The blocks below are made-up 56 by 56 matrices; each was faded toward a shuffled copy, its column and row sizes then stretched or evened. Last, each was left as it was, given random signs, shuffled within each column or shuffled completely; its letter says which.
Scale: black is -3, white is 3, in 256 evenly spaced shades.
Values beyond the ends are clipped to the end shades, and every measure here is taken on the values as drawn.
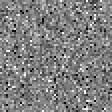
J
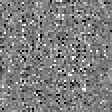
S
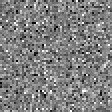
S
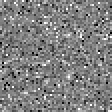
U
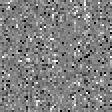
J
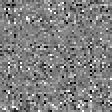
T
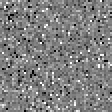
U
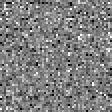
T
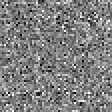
S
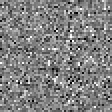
S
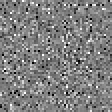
T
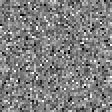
U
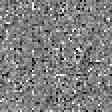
S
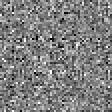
S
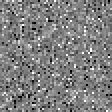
J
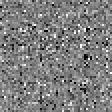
S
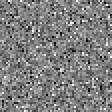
U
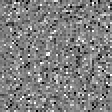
J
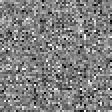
T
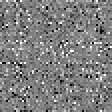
T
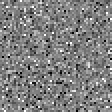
U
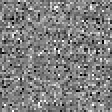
T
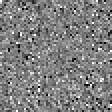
J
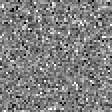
U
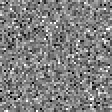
U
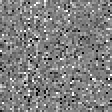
J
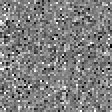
S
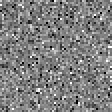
J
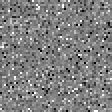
U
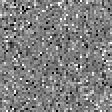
J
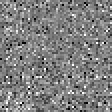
S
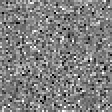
U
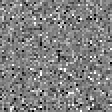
S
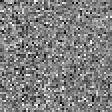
S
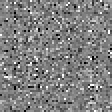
S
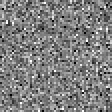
J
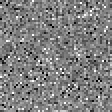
U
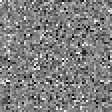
S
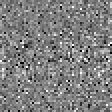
T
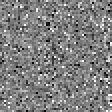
J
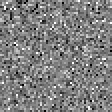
U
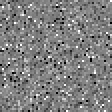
U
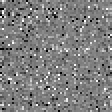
S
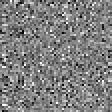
T
